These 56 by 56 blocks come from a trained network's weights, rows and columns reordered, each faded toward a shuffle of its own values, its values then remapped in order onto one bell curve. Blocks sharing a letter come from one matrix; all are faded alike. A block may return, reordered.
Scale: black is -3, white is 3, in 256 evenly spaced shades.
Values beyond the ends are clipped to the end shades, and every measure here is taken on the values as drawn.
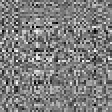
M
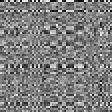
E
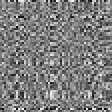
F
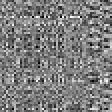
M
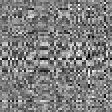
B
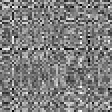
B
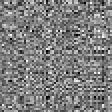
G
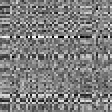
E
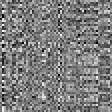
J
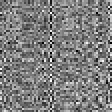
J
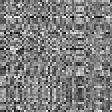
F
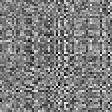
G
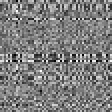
E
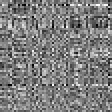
M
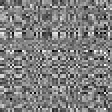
E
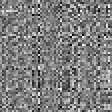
J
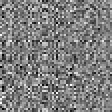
G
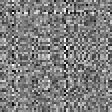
G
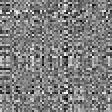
M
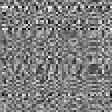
F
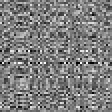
F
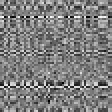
E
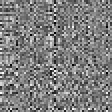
J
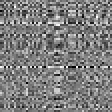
B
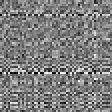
E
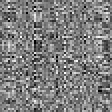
J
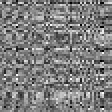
B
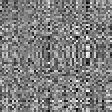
G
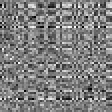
E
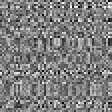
M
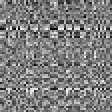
B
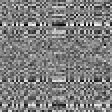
E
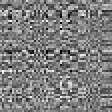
B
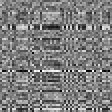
E
